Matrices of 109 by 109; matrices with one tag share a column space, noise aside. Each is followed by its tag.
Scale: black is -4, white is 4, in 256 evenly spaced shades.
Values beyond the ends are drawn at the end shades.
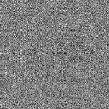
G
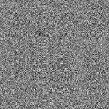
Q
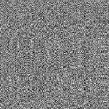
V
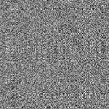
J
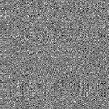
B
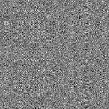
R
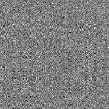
V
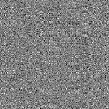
Q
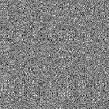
B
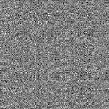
Q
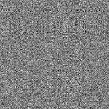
R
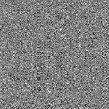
V
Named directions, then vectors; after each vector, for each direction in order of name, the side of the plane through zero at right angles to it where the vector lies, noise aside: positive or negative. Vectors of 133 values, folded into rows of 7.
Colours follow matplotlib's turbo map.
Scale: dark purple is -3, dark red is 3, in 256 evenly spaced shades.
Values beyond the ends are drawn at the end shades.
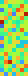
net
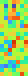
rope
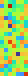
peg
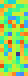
negative, positive, negative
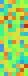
positive, negative, positive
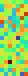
positive, positive, negative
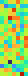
negative, negative, positive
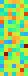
positive, negative, positive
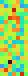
negative, negative, positive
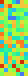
negative, positive, negative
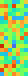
negative, negative, negative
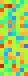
negative, positive, negative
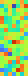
positive, positive, positive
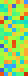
positive, positive, positive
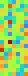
negative, positive, negative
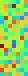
negative, negative, negative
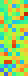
positive, positive, positive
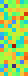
positive, positive, positive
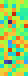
negative, negative, positive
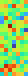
negative, negative, negative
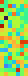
negative, positive, positive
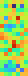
negative, positive, positive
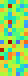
negative, positive, negative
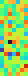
positive, negative, positive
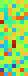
positive, positive, positive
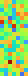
positive, positive, negative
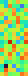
negative, positive, positive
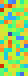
negative, positive, negative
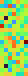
negative, positive, positive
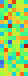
positive, negative, positive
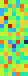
positive, negative, negative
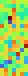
negative, negative, positive
